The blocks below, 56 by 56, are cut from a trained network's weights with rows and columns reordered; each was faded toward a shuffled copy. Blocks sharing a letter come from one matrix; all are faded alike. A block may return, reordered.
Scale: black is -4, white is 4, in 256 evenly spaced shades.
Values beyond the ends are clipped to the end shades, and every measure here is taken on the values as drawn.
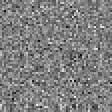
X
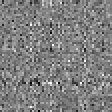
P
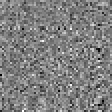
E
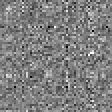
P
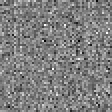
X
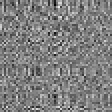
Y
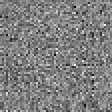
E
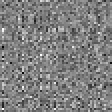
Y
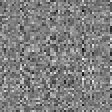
Y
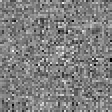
E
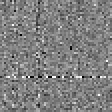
P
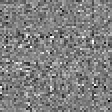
X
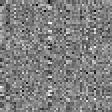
Y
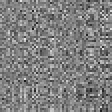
Y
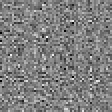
E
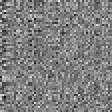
Y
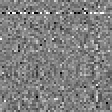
P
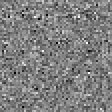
X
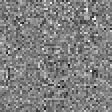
X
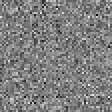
E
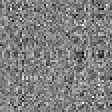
E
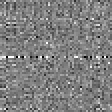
P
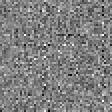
E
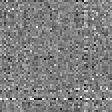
P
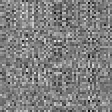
Y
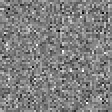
X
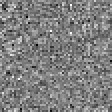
X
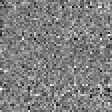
X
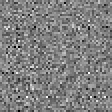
X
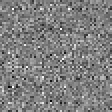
X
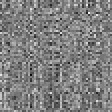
Y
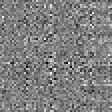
P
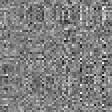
Y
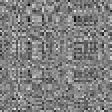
Y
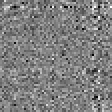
P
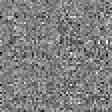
E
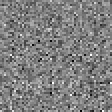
X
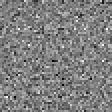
X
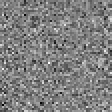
E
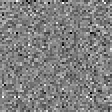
X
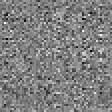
E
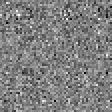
X
